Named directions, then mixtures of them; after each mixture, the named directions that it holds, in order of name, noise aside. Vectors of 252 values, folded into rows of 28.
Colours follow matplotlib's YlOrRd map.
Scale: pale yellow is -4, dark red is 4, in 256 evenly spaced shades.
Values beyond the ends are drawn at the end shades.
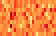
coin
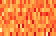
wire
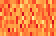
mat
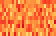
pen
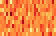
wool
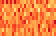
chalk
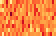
wool.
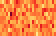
coin, mat, wool.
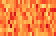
coin, pen.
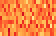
mat, pen.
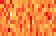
coin, wool.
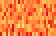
pen.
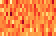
wool.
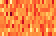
wool.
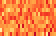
wire.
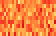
pen.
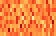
mat.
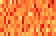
chalk, pen, wool.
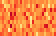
coin.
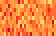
mat, pen.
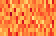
mat, wire, wool.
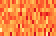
wire.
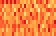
chalk.
